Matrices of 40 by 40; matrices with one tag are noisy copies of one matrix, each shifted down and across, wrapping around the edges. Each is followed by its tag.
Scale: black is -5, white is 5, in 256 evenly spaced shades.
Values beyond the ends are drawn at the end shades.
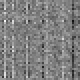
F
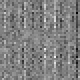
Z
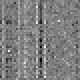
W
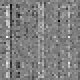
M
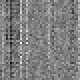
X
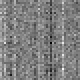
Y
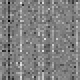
Y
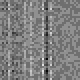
W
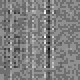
W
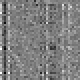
W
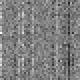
Y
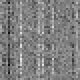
Y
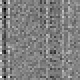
W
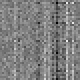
X
